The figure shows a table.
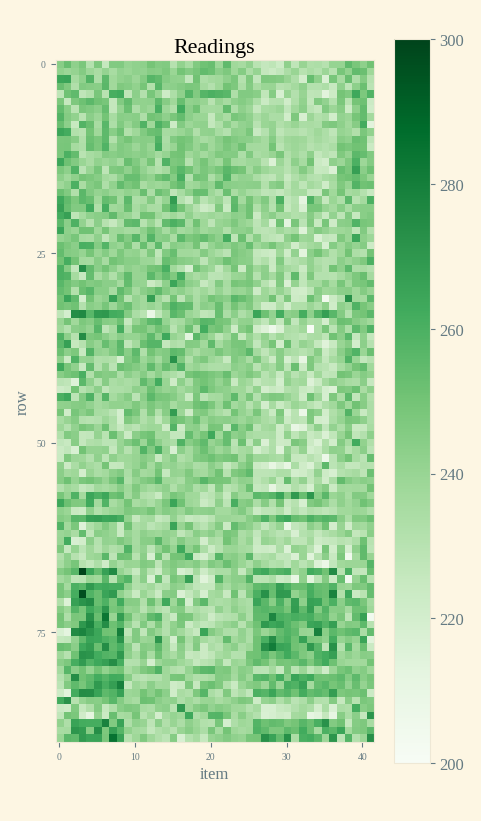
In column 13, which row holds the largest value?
76
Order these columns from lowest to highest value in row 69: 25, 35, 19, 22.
19, 22, 25, 35
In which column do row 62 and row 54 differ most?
3
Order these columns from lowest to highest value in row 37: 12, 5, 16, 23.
16, 5, 23, 12
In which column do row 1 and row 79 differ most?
7
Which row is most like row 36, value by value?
27
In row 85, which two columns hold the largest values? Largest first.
16, 39
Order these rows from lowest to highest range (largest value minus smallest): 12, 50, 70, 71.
12, 50, 71, 70
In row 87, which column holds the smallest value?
22
